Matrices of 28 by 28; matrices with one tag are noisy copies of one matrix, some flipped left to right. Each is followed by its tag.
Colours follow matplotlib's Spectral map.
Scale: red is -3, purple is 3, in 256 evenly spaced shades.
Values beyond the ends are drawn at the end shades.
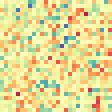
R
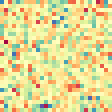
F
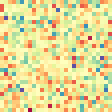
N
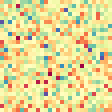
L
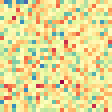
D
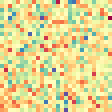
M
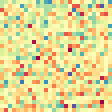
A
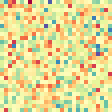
F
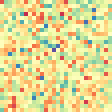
R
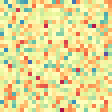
D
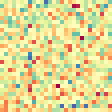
A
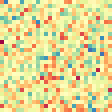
L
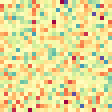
N
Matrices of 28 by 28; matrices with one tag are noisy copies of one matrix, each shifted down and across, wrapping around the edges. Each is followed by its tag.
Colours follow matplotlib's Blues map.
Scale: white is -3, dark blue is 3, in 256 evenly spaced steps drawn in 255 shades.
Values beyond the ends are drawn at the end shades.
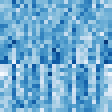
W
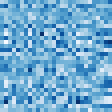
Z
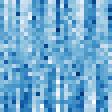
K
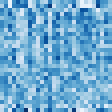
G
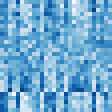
W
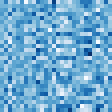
Z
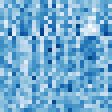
G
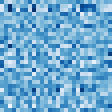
Z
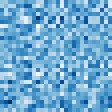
Z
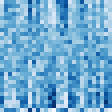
K
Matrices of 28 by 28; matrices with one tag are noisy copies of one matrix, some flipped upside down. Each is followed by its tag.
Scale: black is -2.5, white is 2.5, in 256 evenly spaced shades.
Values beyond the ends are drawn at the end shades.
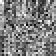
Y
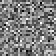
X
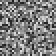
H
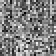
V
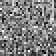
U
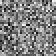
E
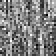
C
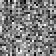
V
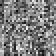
Y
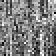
C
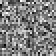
H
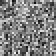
V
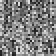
V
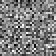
X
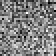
U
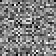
X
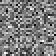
X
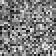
E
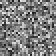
H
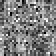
Y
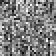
V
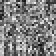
Y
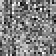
V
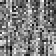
C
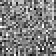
U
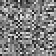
X
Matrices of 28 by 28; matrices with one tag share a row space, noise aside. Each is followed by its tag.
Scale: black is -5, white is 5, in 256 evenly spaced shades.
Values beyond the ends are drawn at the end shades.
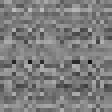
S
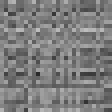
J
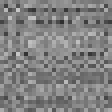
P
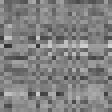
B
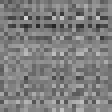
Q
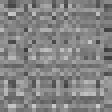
J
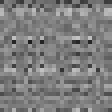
S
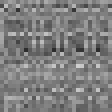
Q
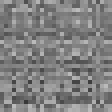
S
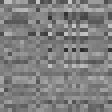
B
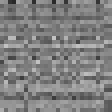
J
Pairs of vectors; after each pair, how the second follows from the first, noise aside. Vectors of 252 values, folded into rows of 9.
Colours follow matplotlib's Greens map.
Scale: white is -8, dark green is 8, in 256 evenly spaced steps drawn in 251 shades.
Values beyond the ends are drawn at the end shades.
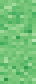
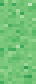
reversed, negated, partly zeroed.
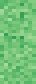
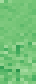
wrapped around, partly zeroed.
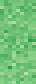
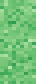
negated.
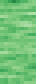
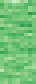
negated.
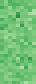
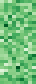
reversed, scaled up.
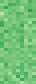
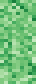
reversed, negated, scaled up.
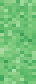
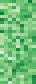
wrapped around, negated, scaled up.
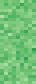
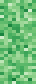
reversed, scaled up.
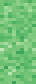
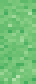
wrapped around, partly zeroed.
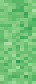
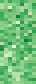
reversed, negated, scaled up.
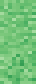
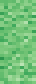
negated.
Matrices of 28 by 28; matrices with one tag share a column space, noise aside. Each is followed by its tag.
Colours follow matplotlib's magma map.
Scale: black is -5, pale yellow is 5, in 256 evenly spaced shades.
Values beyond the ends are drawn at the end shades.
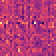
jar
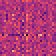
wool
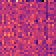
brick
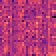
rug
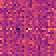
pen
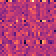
brick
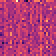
brick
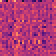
brick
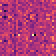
wool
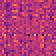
wool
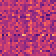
wool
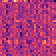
brick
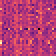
pen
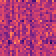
brick
